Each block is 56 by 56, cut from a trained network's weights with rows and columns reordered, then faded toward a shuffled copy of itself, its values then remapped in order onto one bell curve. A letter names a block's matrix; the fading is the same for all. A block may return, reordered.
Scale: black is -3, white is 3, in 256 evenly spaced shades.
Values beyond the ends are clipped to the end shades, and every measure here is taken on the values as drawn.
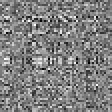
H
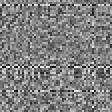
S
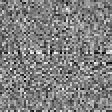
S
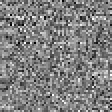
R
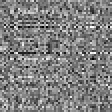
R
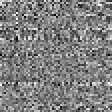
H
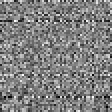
R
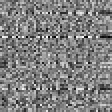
S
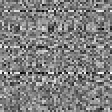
S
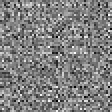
H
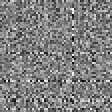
S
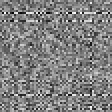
S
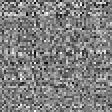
H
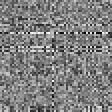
S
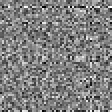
R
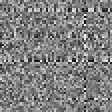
S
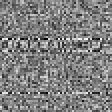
S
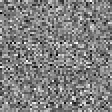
R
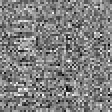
H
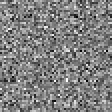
H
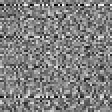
S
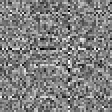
S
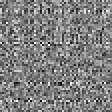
H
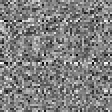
R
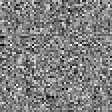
H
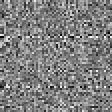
R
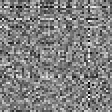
S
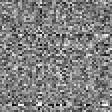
R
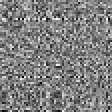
R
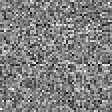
R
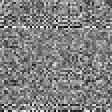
S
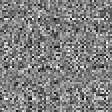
H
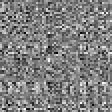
H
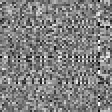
S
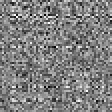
H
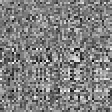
H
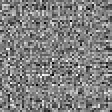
H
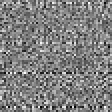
R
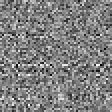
R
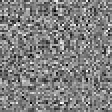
H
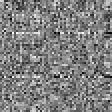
R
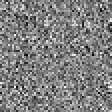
H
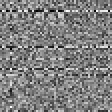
S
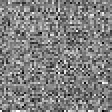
H
